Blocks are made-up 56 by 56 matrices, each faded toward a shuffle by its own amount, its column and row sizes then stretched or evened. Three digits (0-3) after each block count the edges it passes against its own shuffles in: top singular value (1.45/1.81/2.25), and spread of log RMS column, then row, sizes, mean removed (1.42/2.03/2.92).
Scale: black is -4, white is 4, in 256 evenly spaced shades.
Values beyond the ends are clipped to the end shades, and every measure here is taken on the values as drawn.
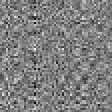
3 2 1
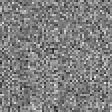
2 0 0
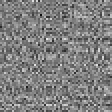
3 0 2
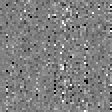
0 2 0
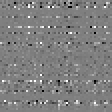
1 1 3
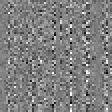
3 3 1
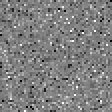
0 0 0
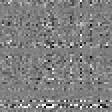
2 1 3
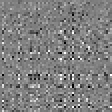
3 2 2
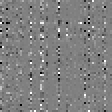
2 3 1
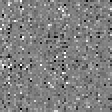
0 2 1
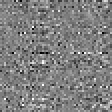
2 1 2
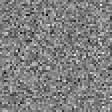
1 0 0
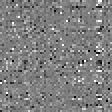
2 1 1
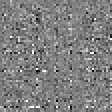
1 2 2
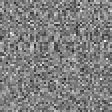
2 0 0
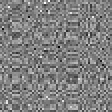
3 0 0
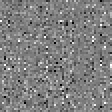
0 2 1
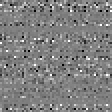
2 1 3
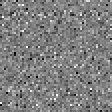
1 0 1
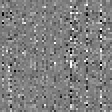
2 3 1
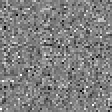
1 0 0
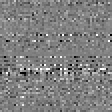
1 0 3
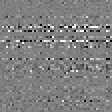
3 1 3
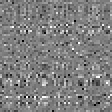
3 0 2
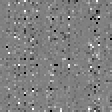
0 2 1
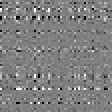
3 2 3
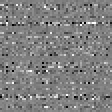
0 1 3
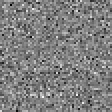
0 0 1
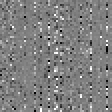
2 3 0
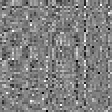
3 2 0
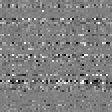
2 0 3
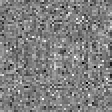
2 0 0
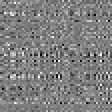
3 0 3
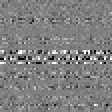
3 0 3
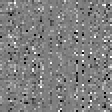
0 3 0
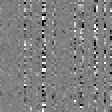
3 3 0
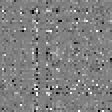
2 2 2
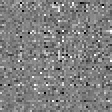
1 1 2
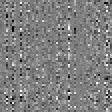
0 3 1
